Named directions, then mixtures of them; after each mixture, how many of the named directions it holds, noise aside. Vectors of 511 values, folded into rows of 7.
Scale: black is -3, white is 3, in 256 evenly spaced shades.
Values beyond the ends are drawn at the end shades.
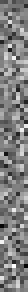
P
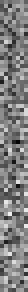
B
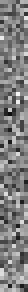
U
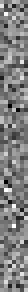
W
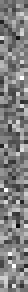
four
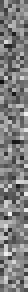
one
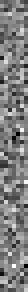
four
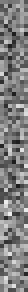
one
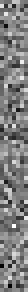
one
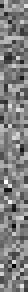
two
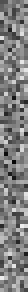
three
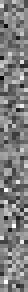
two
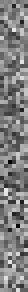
four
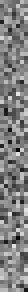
two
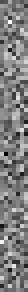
one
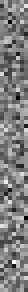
three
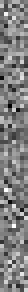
one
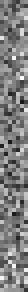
three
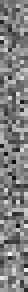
three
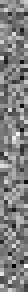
four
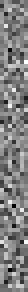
two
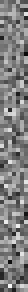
one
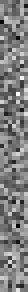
four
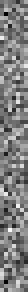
four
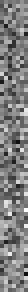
one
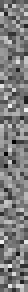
four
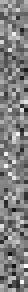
two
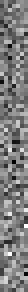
one
